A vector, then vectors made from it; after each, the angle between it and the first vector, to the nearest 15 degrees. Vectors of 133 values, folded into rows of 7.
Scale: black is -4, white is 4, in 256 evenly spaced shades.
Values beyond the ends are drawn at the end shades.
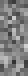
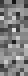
45 degrees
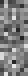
60 degrees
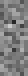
105 degrees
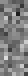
75 degrees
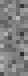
75 degrees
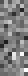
90 degrees
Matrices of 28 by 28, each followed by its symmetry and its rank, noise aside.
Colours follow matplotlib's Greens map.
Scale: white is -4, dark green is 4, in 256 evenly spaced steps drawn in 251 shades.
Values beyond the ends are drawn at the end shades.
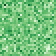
no symmetry, rank seven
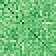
symmetric, rank seven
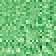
antisymmetric, rank six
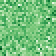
no symmetry, rank seven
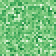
symmetric, rank eight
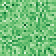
symmetric, rank eight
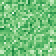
symmetric, rank seven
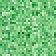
no symmetry, rank six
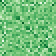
symmetric, rank six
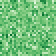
no symmetry, rank eight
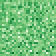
antisymmetric, rank six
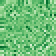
symmetric, rank six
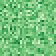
antisymmetric, rank eight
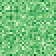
symmetric, rank seven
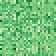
no symmetry, rank six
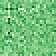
antisymmetric, rank six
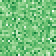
no symmetry, rank eight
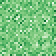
symmetric, rank eight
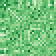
symmetric, rank seven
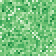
symmetric, rank seven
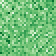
symmetric, rank eight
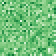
symmetric, rank six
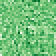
antisymmetric, rank eight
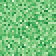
symmetric, rank eight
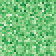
antisymmetric, rank eight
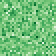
symmetric, rank eight
